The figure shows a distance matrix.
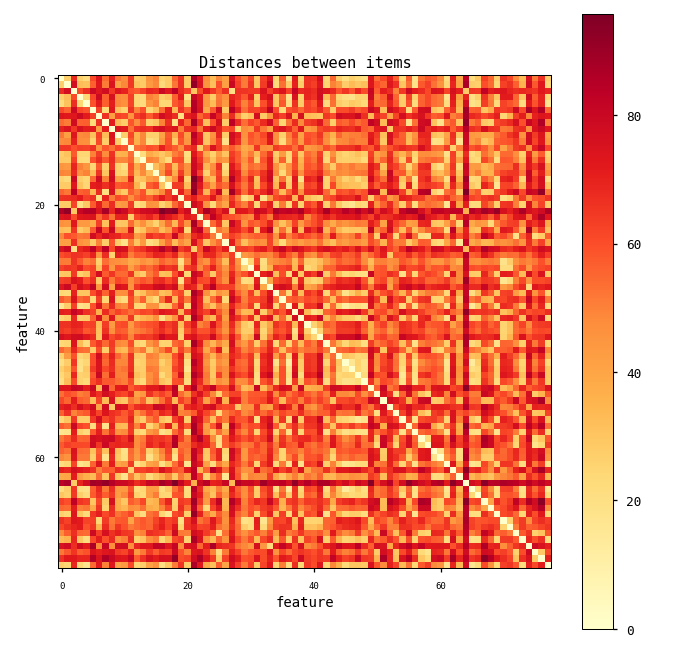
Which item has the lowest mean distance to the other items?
12
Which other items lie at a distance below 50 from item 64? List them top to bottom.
2, 21, 27
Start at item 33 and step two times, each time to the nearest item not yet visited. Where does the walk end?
52
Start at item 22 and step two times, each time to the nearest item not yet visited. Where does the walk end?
62
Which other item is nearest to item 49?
19
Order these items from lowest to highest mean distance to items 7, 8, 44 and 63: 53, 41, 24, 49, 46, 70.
46, 24, 70, 53, 41, 49
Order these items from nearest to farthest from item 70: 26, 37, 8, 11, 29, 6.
29, 6, 37, 11, 26, 8
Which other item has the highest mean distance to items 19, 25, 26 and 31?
64
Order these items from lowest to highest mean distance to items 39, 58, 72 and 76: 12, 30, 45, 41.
30, 12, 41, 45
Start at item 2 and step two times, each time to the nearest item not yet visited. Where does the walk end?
21
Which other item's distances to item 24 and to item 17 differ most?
69
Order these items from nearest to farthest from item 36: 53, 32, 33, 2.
53, 2, 32, 33
